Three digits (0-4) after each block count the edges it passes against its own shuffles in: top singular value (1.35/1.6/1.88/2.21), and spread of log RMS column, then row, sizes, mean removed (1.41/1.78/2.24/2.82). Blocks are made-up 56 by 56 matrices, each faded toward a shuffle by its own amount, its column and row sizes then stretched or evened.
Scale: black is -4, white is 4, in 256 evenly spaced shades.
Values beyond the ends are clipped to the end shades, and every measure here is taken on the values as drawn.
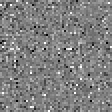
0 1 1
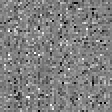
1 3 1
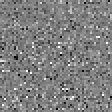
1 0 2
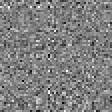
3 2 2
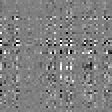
4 4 4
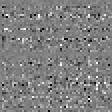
0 2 4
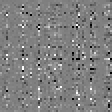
2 4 2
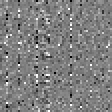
3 3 0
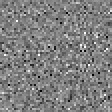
2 0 1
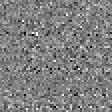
0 1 3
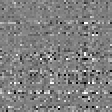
3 2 4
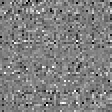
3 1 3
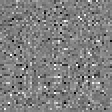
3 1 2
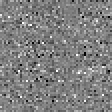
0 1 3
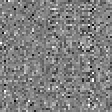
3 2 0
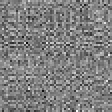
4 1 2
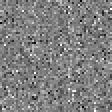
1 1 0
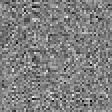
3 2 0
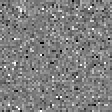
0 1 1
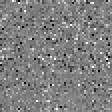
0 0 2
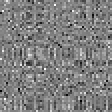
4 1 0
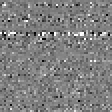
2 0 4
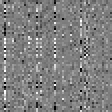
4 4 0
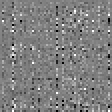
1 4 3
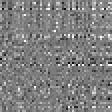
4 2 3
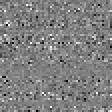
0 1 3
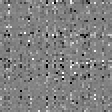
3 3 2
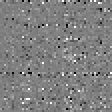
0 2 3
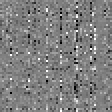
1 4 1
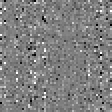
0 3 0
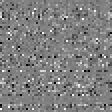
1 0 4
